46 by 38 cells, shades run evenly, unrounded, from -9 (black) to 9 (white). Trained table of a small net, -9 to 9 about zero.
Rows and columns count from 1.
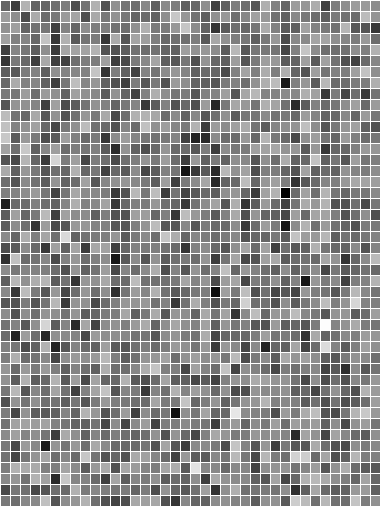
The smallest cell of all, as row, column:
18, 29
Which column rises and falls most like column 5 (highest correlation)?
30
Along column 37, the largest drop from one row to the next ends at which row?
3
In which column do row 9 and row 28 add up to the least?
7
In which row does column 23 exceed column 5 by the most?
16
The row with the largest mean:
43
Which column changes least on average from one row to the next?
34
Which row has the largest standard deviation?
38
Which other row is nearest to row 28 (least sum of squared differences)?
17
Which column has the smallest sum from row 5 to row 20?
12
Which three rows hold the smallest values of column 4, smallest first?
21, 6, 45
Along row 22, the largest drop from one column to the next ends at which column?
8
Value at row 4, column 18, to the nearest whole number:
-1
